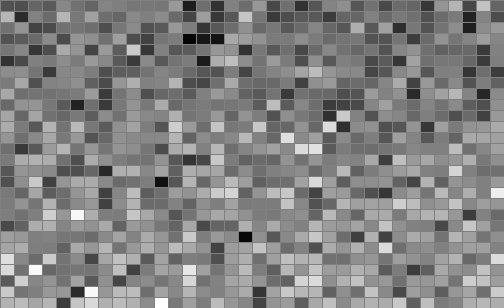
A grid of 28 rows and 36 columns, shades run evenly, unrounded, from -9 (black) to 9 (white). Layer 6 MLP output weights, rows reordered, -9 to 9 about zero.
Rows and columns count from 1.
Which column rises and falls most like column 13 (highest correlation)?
19
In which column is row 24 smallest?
7
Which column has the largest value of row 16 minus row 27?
29
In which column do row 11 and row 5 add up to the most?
10
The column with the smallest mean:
15
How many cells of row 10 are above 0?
11
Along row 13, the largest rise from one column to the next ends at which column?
21
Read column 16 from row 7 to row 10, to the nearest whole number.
-3 -1 2 -1
